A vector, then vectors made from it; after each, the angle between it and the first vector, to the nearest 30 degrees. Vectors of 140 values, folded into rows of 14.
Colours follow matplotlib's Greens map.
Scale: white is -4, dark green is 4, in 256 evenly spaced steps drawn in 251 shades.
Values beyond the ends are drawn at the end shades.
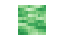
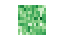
120 degrees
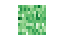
120 degrees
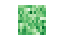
60 degrees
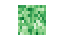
120 degrees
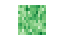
120 degrees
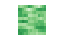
30 degrees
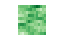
150 degrees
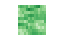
150 degrees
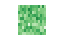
120 degrees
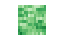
30 degrees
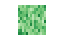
60 degrees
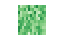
90 degrees
